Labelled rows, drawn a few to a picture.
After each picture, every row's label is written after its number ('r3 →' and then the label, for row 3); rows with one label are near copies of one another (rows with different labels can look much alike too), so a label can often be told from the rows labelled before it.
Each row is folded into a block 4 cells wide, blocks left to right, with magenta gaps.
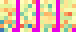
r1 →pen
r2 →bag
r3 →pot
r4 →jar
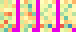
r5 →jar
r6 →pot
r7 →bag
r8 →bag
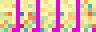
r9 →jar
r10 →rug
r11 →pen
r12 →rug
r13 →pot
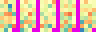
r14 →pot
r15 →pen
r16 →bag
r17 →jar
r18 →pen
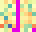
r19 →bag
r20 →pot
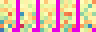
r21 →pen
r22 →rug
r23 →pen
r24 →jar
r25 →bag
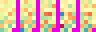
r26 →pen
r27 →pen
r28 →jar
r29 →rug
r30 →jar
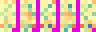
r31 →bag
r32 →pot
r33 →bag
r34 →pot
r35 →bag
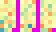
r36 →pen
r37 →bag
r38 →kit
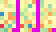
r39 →rug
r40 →bag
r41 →kit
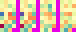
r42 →rug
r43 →rug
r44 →pot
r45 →jar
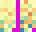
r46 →pen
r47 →pen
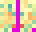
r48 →pot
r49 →rug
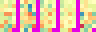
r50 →jar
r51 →pot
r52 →kit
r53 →kit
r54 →rug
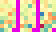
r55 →pen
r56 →bag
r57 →rug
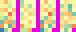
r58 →pen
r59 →kit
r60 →pen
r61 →pot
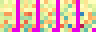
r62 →jar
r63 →jar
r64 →pen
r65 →bag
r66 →rug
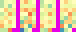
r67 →kit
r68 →pen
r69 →kit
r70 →pen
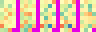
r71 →kit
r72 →jar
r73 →bag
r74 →bag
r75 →pot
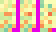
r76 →jar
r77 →jar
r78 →kit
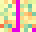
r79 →bag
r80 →pot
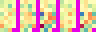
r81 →kit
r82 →pot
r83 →rug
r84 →kit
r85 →rug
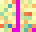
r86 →bag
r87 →jar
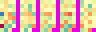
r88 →rug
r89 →pot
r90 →jar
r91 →jar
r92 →kit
